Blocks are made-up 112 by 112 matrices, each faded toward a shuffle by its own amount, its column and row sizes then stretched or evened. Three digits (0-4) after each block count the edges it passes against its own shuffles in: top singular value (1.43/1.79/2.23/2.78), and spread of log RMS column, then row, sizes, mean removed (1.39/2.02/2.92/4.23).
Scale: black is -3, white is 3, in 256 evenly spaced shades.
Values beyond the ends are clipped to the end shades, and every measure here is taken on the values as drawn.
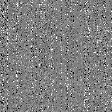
0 3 0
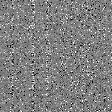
2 2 0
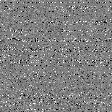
0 0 3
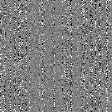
0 4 0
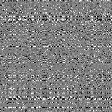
4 0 3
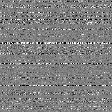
3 0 4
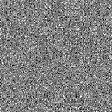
3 1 0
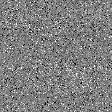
0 1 1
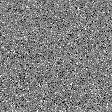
0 0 0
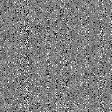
2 3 1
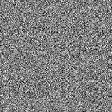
3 0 1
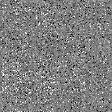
1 2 1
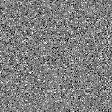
2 1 1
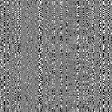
4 4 0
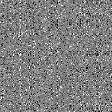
3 2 1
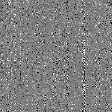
2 3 2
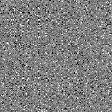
3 1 1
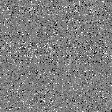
0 1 2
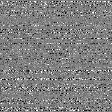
0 0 4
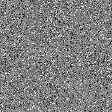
0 2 0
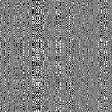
4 4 0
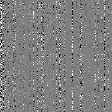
2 4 1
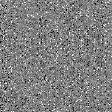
1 2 0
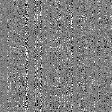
1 4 1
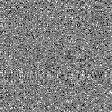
3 0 1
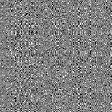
4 3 1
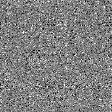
1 1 2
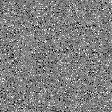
2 0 1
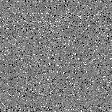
1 0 2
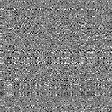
4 0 3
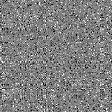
3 1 1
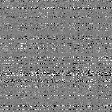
0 2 4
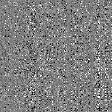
1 3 2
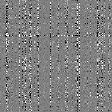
2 4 2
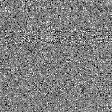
2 1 2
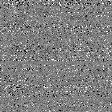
0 1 3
